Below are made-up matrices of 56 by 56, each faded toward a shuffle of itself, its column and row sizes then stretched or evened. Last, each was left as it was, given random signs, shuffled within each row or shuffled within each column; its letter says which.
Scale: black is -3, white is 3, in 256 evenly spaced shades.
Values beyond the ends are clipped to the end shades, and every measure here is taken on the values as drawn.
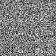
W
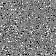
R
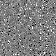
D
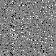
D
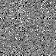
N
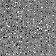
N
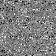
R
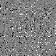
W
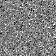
D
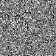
N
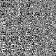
W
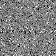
R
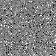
N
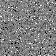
R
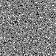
R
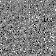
N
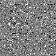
N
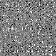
W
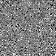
N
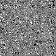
N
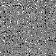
W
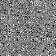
R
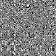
W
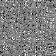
W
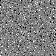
D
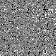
N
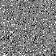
N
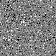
R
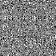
W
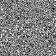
N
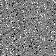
D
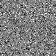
R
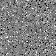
D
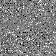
R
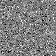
R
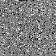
W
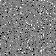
D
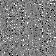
D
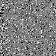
N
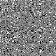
W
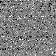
R
